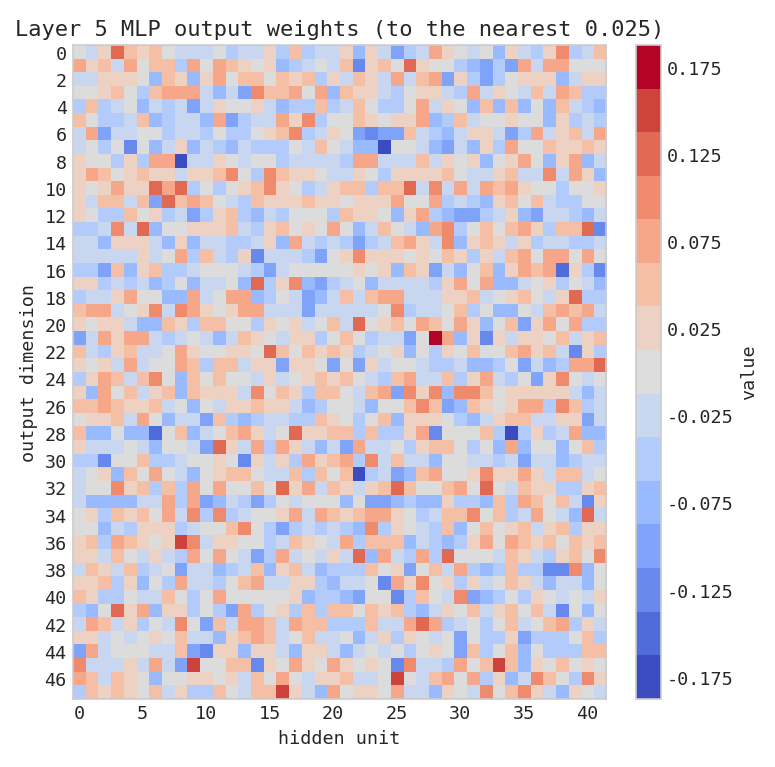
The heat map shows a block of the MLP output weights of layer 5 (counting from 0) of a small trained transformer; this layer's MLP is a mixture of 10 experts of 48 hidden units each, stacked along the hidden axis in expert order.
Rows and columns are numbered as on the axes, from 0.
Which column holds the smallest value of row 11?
6
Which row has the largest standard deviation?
28
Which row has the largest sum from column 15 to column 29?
32
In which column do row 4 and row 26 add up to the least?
9
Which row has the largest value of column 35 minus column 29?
26
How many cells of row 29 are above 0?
12
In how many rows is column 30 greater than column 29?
18
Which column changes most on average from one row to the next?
25
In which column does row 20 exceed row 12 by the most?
30
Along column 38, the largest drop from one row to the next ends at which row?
16
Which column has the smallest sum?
10
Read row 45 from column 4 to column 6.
0.025 -0.025 0.075
